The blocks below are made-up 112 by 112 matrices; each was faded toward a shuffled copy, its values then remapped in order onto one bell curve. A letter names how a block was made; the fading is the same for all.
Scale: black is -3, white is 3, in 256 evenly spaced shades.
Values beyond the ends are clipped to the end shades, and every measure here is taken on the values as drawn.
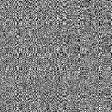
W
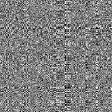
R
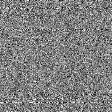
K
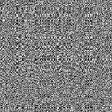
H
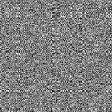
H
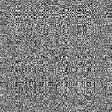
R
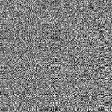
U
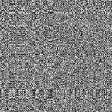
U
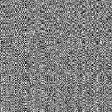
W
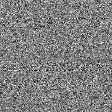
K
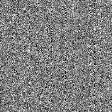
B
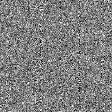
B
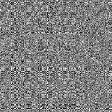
R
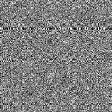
U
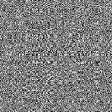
U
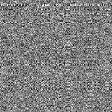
U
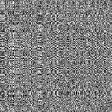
W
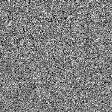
K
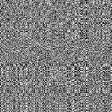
W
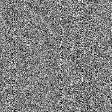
B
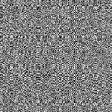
H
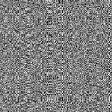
W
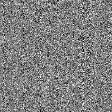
B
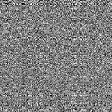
U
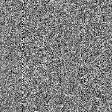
B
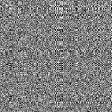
H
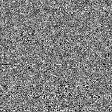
K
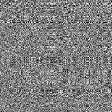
U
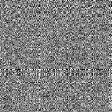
R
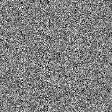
B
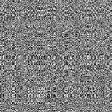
H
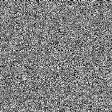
K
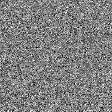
K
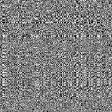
R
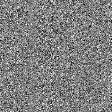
B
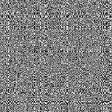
R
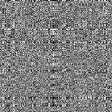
R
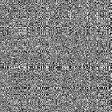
R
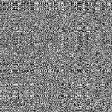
U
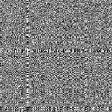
R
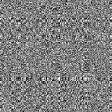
H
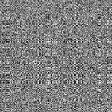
H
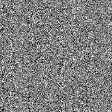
B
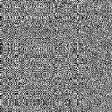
H
